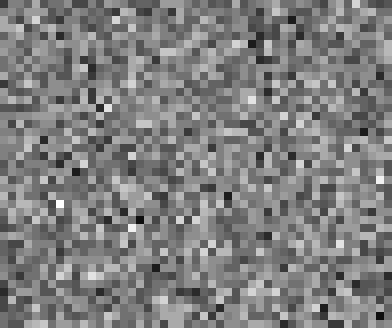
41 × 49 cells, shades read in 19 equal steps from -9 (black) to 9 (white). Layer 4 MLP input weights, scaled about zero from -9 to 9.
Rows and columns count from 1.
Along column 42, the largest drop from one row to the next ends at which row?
41
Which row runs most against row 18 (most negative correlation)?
35
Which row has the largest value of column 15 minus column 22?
23
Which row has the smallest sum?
1
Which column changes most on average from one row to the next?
8
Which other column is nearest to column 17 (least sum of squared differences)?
10
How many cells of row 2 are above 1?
11
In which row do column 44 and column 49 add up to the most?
18
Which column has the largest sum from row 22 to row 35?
26
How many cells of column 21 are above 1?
12
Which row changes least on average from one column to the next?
9
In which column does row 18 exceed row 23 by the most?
22
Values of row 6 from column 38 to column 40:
3 2 -2
